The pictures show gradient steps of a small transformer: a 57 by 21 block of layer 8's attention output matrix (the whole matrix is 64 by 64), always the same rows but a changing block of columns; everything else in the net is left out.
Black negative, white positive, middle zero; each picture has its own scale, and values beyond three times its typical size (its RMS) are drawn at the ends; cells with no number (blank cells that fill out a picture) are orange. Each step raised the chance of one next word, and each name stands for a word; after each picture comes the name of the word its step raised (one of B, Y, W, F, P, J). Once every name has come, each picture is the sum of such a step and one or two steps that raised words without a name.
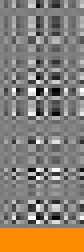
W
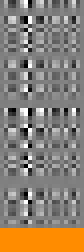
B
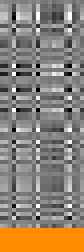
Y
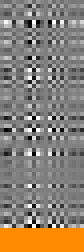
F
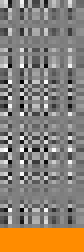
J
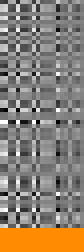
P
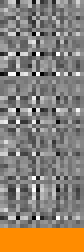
B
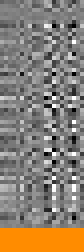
J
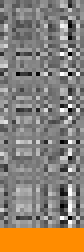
Y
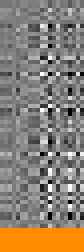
W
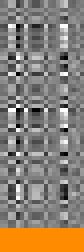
B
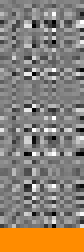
F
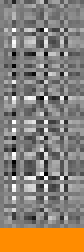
J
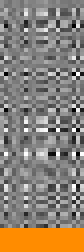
F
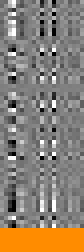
P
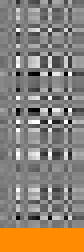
B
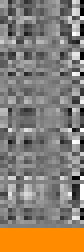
B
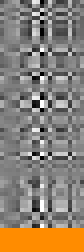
P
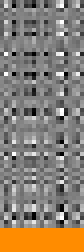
W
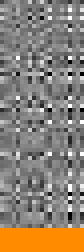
P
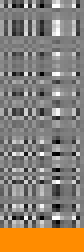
W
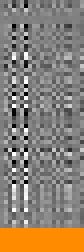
J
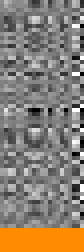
B
